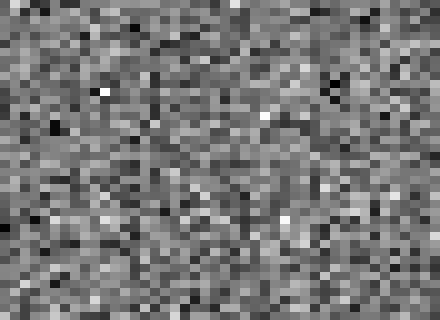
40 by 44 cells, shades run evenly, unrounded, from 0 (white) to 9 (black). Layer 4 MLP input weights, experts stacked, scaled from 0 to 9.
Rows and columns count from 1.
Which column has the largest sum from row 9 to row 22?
16
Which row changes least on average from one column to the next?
20
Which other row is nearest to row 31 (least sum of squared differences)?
23
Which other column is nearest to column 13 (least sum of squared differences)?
42
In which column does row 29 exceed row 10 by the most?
1
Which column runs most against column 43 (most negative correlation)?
29
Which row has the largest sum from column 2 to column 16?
31
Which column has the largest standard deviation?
6
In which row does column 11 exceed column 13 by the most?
40
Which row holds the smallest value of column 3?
36
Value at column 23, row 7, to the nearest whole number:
5
